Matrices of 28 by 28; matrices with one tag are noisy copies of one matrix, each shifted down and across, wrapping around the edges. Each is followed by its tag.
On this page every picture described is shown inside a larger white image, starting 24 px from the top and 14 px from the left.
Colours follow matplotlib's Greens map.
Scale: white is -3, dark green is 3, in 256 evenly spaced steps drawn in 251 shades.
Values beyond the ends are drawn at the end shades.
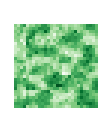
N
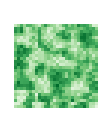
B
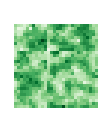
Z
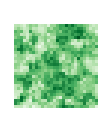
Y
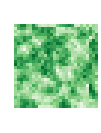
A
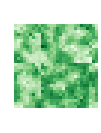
A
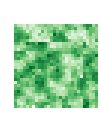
A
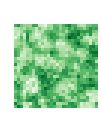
B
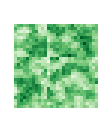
Z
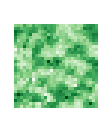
N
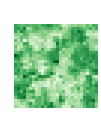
Y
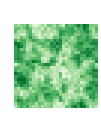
Y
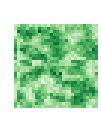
Z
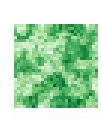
Y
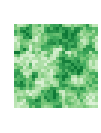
Y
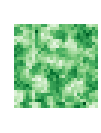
B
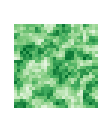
N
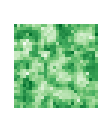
B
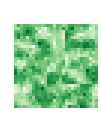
N
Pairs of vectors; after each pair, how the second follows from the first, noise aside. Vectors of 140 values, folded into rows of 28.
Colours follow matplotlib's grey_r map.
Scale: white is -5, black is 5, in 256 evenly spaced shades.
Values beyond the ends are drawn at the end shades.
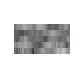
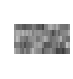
negated.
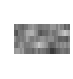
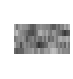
negated.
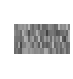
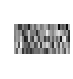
negated, scaled up.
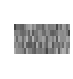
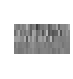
reversed, partly zeroed.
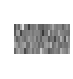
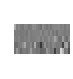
reversed, partly zeroed.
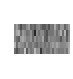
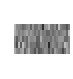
reversed.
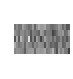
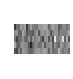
reversed.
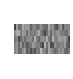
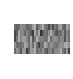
reversed.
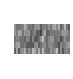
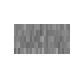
shrunk.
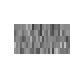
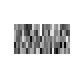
negated, scaled up.
